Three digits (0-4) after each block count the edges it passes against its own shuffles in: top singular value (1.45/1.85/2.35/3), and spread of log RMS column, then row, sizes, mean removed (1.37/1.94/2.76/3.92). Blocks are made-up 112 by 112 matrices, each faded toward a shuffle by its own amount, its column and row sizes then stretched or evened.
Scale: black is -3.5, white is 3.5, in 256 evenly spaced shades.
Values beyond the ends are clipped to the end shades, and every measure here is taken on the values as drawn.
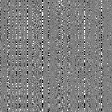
4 4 0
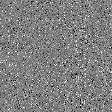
0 2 1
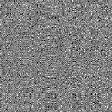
3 2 1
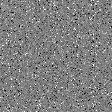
0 1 0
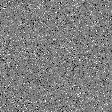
0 0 0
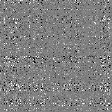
0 3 3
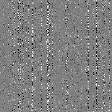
3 4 0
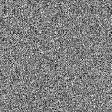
2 1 0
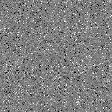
2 1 1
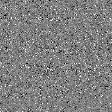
0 1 2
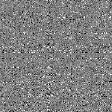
1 2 3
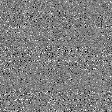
1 1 3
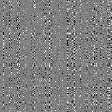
4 4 2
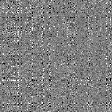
3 3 2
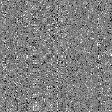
3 2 0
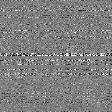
2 1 4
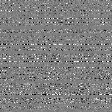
2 1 4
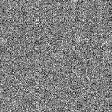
2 1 1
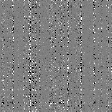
2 4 2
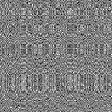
4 0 2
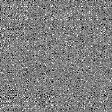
2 2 2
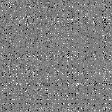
0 3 3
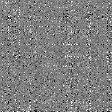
0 3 3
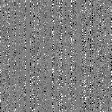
1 4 0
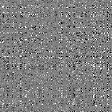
3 3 3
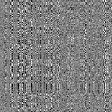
4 4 0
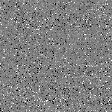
0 1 2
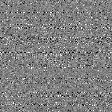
2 0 3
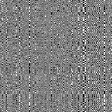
4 4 0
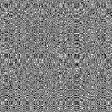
4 2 2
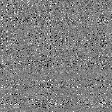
1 2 3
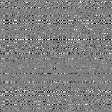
4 0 4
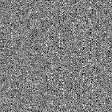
2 3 0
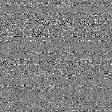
2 0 4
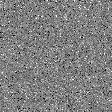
1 0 1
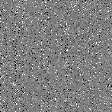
1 2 0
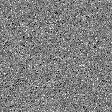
1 0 0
